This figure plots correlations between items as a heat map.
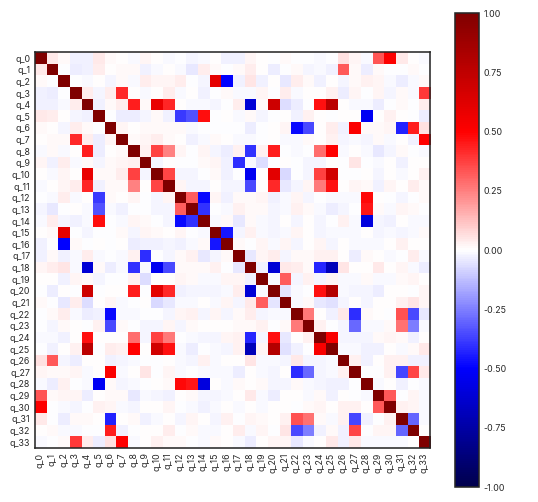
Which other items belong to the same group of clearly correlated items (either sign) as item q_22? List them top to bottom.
q_6, q_23, q_27, q_31, q_32
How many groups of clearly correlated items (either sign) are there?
9
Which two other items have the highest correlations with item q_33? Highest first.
q_7, q_3
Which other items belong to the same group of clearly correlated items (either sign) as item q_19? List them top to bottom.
q_21
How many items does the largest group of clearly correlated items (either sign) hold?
8
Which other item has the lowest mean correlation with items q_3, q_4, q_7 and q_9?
q_18
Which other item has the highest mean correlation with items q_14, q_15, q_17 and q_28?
q_2
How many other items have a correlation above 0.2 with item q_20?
6
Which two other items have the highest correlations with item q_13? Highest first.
q_28, q_12
